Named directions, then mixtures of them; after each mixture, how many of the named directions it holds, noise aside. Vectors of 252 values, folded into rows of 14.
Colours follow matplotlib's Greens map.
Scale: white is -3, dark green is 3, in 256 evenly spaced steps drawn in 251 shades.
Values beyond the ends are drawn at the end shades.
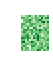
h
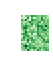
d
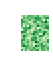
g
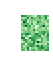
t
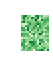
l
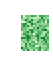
four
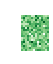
three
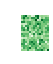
one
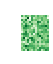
two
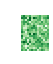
one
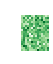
four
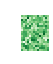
three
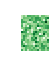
one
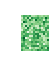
four
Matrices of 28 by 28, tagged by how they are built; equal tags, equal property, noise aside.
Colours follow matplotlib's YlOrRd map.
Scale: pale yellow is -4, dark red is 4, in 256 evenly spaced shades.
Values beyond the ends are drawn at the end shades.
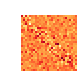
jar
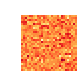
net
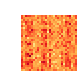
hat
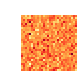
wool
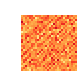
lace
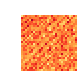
lace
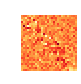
jar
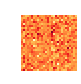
wool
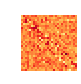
jar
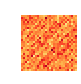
lace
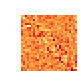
jar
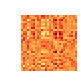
net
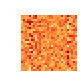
wool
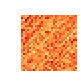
lace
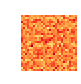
hat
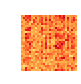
hat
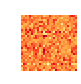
net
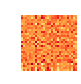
net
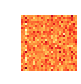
wool
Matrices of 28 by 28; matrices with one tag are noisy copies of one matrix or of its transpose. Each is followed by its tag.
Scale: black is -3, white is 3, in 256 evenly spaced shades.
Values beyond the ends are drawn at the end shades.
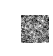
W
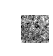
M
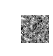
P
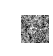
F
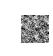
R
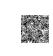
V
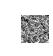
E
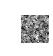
R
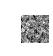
R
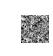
P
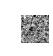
P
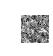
R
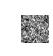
W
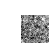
M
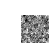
E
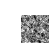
R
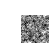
V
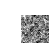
P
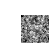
W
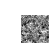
V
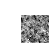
R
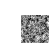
V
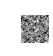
E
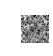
P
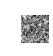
P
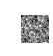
W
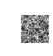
R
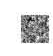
V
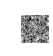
V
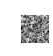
P
